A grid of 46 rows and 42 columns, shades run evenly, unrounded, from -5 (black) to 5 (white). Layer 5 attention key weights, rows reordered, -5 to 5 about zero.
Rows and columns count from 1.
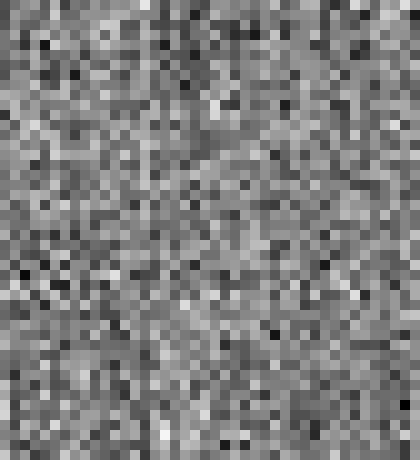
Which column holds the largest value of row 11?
22
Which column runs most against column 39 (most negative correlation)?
17
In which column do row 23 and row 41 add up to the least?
41
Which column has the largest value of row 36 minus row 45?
23
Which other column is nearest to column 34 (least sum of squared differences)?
29
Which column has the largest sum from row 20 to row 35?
26
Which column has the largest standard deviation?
5
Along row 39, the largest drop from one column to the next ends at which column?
20
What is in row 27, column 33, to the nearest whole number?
-4
